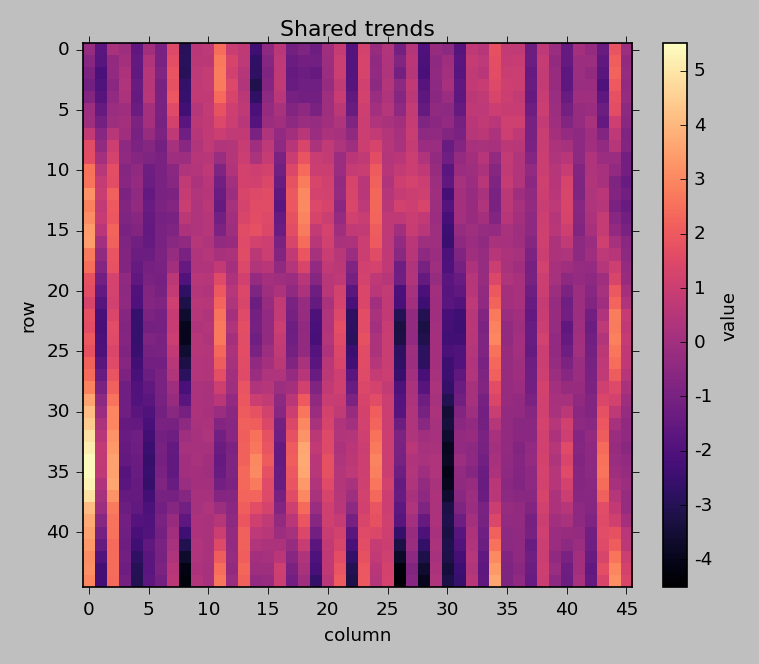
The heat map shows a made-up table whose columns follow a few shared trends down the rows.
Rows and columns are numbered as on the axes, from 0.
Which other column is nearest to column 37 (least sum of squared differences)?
6
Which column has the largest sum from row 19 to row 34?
0
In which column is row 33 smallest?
30
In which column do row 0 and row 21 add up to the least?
8
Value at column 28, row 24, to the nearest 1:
-3
